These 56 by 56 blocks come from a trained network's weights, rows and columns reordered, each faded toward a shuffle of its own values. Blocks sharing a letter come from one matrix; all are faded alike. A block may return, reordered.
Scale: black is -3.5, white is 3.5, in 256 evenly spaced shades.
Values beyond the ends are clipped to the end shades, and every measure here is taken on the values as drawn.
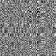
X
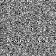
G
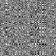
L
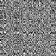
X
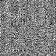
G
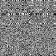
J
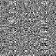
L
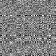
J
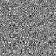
X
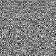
X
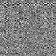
J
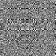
J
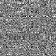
X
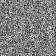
G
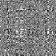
L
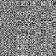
X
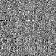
G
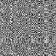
X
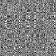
L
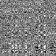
L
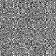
L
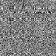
J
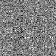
G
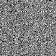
G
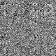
G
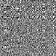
L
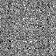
G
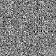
G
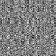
X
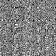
G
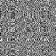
X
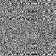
J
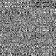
J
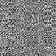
X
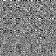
J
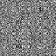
X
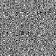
X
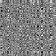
L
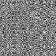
X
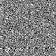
G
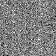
G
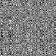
L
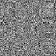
X
